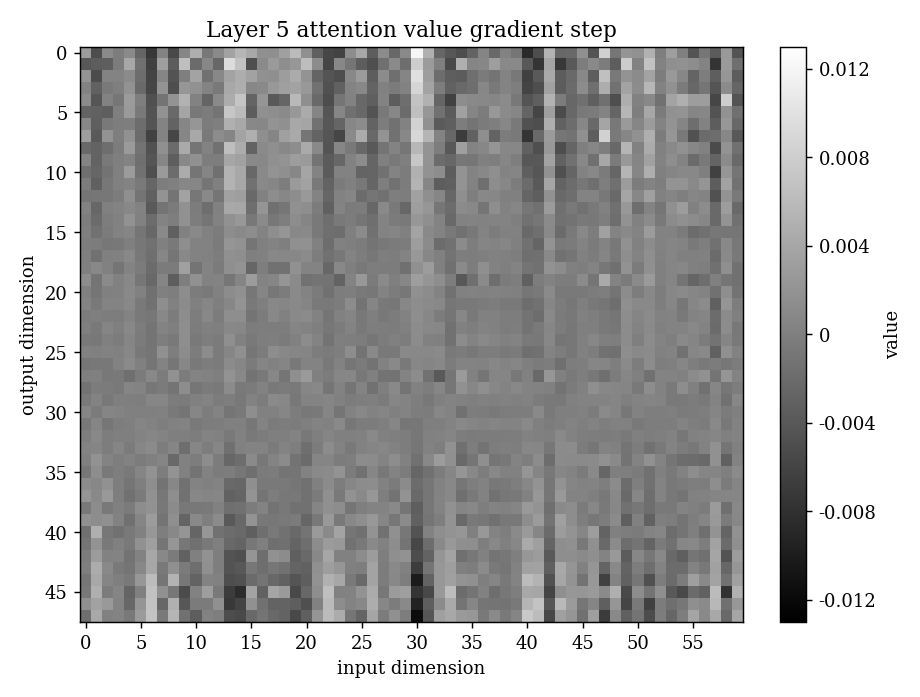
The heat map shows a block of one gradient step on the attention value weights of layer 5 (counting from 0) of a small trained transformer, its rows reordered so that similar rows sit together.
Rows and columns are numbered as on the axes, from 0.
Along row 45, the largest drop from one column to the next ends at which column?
58
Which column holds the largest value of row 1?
13
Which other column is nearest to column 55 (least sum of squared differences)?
35
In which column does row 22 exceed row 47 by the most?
30
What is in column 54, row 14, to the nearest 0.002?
0.002
